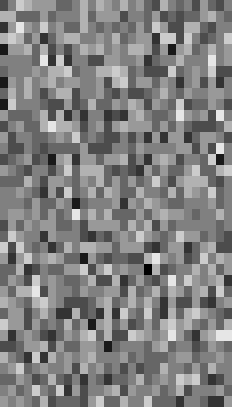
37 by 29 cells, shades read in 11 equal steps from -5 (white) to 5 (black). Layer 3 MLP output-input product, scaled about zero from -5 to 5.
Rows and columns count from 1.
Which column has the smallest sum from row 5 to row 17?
8
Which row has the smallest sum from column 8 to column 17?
7
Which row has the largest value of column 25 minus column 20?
24
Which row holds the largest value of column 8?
29
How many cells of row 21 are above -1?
18
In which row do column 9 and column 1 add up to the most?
5
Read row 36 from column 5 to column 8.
-3 0 1 -3
